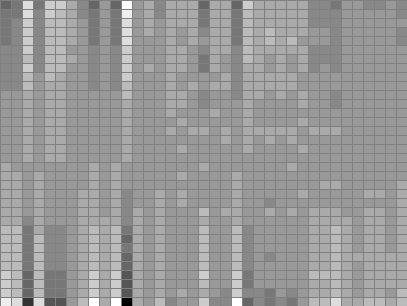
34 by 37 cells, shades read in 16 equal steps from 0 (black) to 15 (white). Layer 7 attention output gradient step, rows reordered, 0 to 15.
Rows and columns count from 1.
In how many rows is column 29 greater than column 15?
2
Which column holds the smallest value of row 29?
12
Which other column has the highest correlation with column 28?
17
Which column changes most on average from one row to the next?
19
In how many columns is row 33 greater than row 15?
16
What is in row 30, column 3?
7
